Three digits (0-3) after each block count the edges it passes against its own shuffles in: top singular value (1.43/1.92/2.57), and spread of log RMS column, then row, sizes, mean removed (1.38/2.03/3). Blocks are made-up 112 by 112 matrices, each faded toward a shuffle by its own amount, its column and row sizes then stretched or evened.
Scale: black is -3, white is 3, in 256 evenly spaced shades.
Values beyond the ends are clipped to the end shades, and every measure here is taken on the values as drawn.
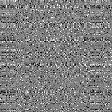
3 0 2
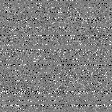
0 0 3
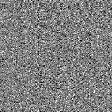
2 1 0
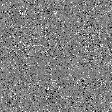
0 1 2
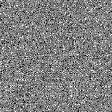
2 0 1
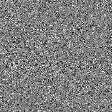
0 0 2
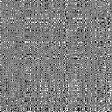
3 3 3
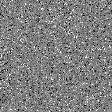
1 1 0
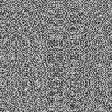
3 0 0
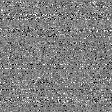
0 0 3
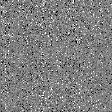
0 2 1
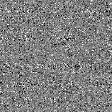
0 1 2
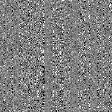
2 3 0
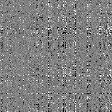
3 3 2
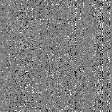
2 3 1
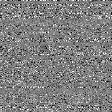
2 0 3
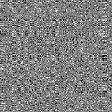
3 2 2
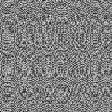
3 0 0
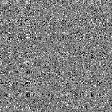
2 1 2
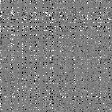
0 3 3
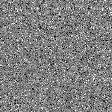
1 0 1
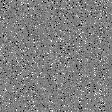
0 2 0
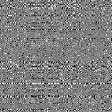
3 1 3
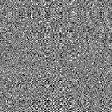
3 2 2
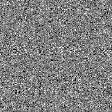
1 1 2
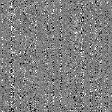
1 3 1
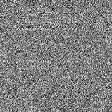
2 0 1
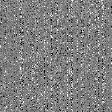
1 3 0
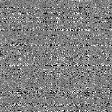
2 2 3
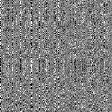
3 3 0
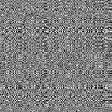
3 1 3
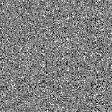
2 2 0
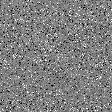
0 0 1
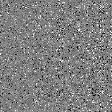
1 2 1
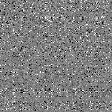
2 1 2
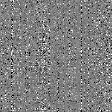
1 3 1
